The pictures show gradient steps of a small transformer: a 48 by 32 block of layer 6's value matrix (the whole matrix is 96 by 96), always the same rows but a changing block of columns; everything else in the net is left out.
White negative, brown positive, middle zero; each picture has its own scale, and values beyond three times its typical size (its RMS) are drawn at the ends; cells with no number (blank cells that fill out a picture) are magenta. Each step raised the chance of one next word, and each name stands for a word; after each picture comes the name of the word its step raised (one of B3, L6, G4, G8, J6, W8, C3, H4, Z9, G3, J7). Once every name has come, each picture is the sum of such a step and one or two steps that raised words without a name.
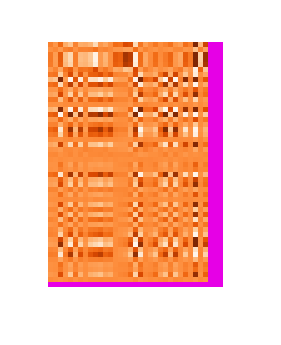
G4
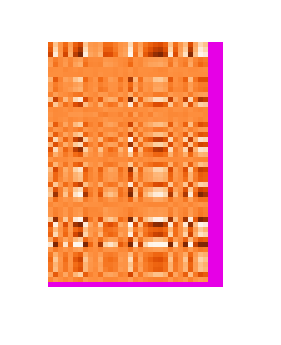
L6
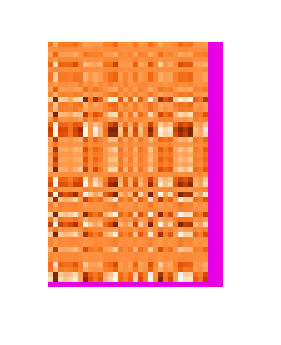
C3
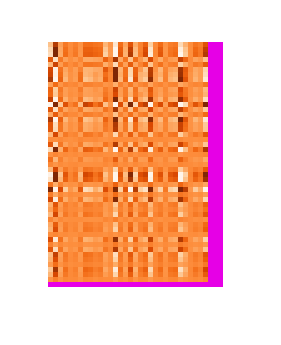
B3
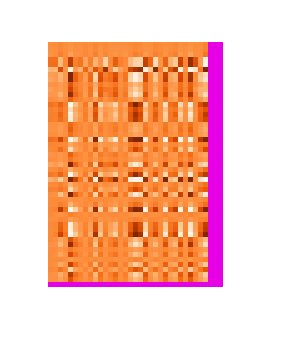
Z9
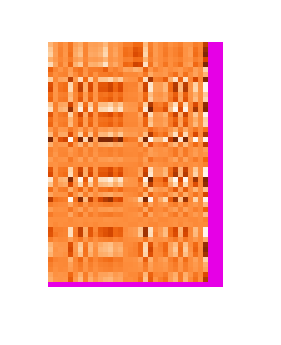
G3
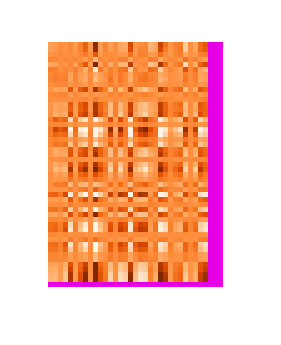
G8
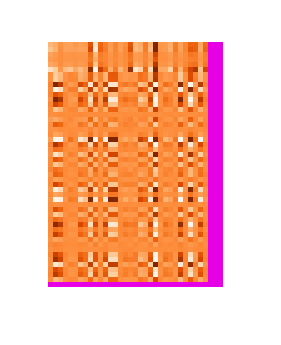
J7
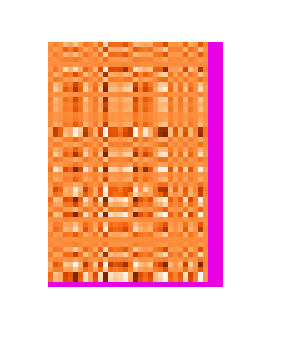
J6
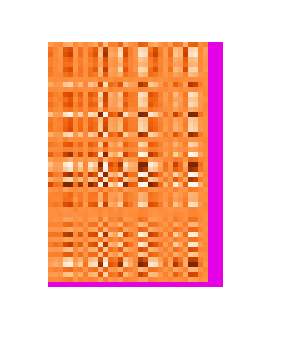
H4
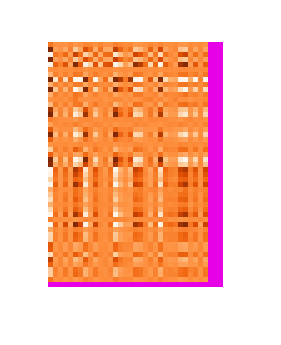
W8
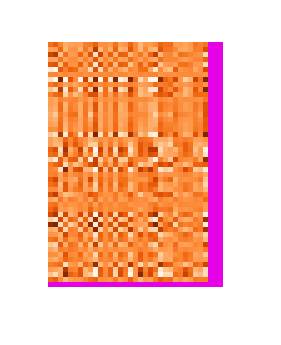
W8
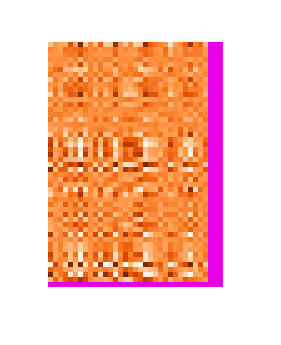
J6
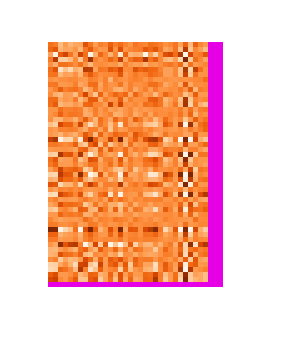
L6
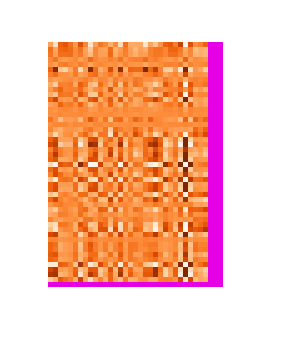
H4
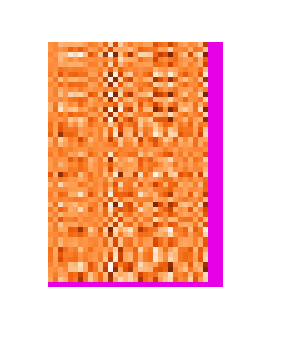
G4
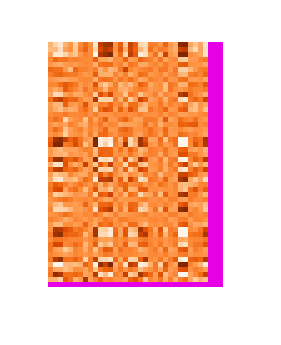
G3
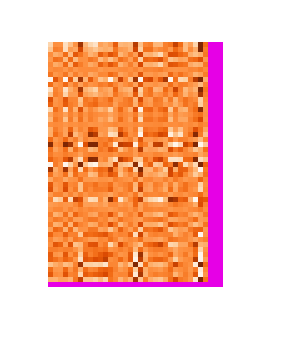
W8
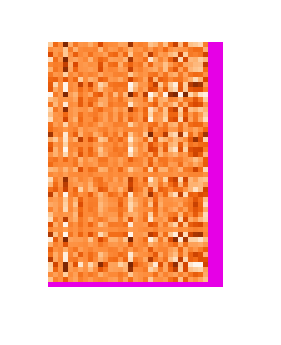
J6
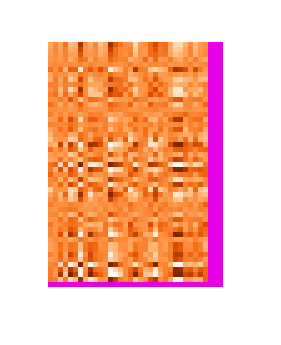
J7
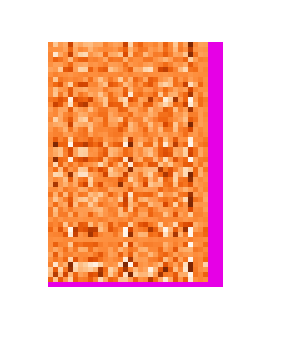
C3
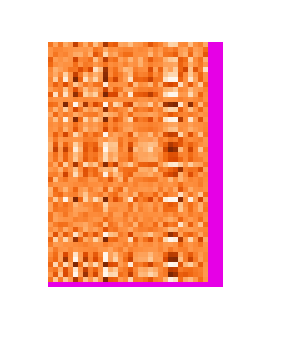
B3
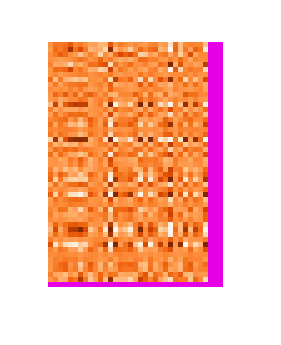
L6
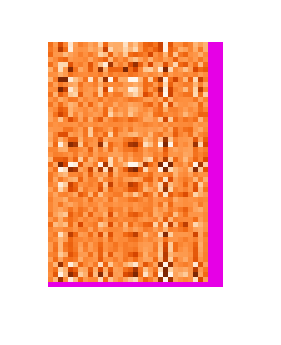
W8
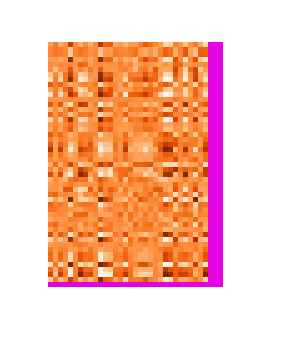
B3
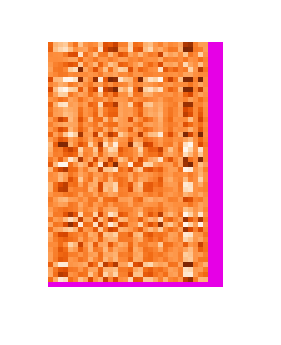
W8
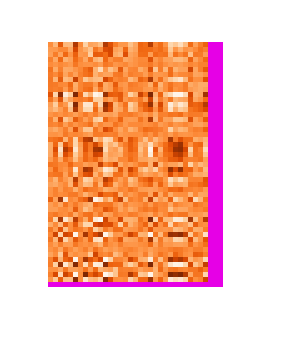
G3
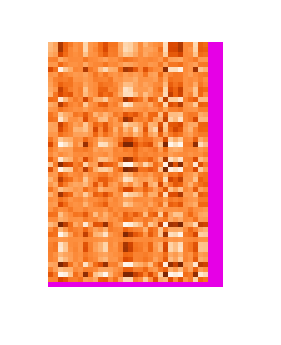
C3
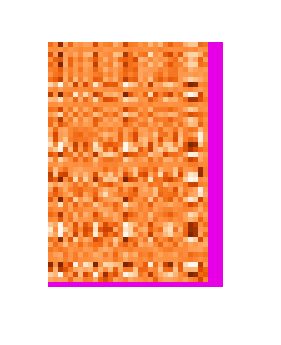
J7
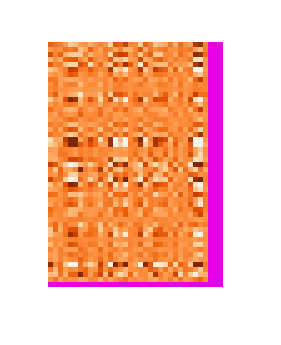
H4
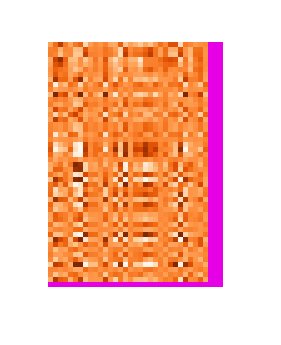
H4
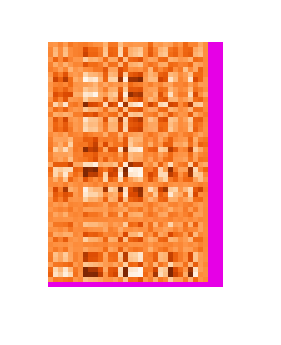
B3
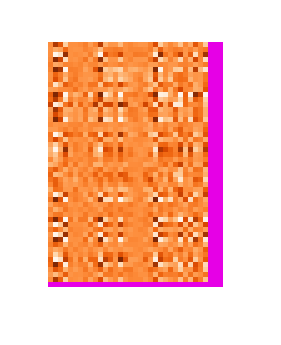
B3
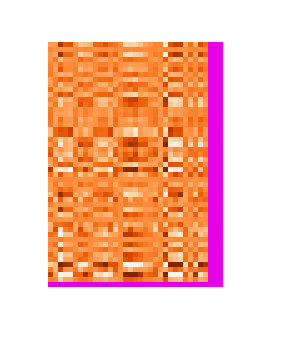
J6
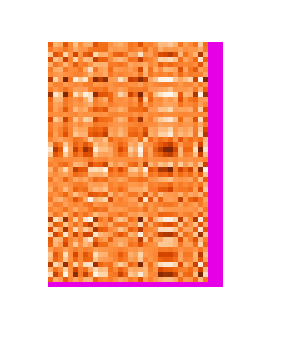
W8
